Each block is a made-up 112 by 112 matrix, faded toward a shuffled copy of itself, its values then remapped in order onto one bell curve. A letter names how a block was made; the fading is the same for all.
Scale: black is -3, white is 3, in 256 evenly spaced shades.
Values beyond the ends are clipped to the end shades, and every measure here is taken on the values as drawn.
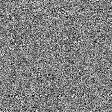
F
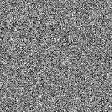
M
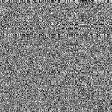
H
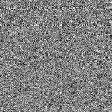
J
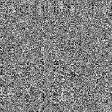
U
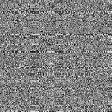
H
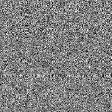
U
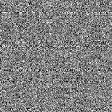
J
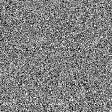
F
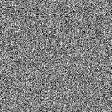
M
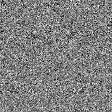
F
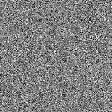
M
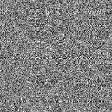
J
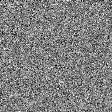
F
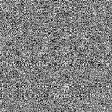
J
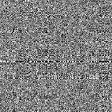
U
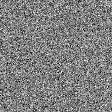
F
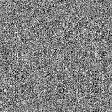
M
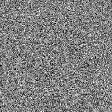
M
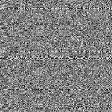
H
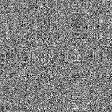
J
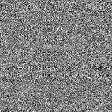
J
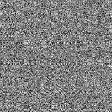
J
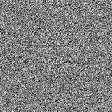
M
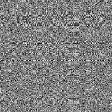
H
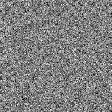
M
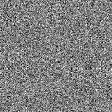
M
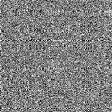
J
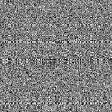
H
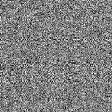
J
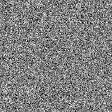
F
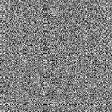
H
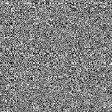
U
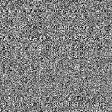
U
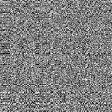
H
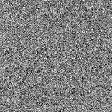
M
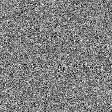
F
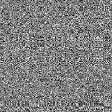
H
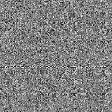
U
